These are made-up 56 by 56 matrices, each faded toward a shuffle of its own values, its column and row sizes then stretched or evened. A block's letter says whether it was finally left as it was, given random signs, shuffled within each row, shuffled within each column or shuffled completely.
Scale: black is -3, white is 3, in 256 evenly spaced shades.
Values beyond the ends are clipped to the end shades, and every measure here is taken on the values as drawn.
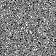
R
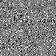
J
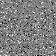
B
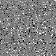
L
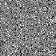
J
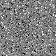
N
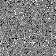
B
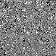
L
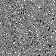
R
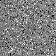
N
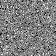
R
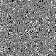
J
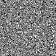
N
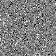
N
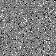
N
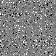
L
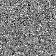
B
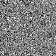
L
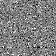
L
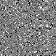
J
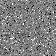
R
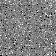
N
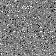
B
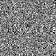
J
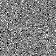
N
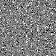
N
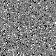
N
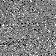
B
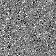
N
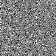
N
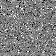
B
